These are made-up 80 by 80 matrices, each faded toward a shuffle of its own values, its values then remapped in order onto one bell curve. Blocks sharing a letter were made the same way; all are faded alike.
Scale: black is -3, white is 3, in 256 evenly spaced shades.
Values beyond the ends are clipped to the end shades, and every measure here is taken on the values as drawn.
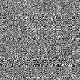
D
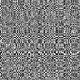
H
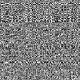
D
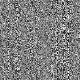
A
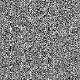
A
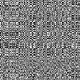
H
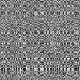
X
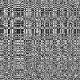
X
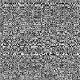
D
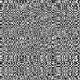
H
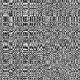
H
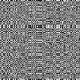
X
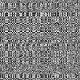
X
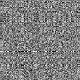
D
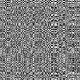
H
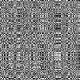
H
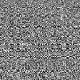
D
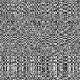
H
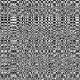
X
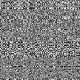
D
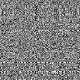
D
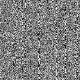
A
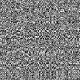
D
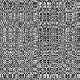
H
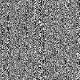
A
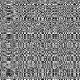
X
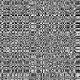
X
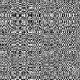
H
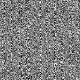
A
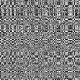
X
